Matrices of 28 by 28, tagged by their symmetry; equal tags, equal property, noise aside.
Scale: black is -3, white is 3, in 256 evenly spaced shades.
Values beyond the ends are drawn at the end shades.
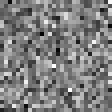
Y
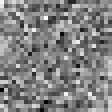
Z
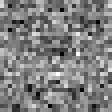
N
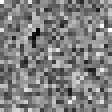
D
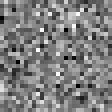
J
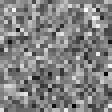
D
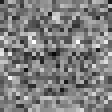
N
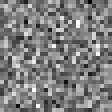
Z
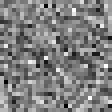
Z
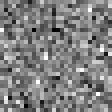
Y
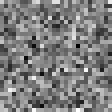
N
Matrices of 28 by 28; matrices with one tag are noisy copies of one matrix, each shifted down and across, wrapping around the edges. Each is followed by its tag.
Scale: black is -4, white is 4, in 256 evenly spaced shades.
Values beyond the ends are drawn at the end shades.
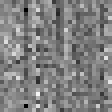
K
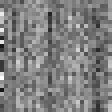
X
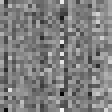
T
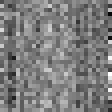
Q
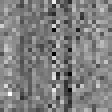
Q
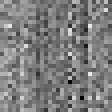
Q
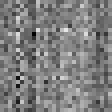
Q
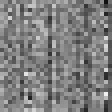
T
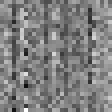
K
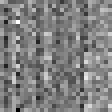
K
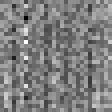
K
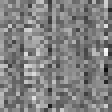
T
